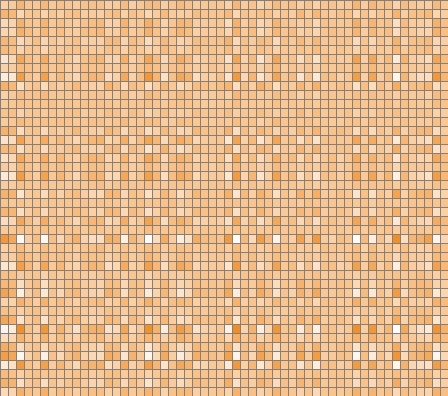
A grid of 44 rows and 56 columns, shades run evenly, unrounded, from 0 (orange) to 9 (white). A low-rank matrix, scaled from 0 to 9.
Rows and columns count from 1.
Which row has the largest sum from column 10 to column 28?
27
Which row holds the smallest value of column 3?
37
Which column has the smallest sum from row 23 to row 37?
33
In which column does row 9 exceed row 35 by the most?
50
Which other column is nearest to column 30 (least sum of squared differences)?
3
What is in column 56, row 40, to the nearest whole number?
6
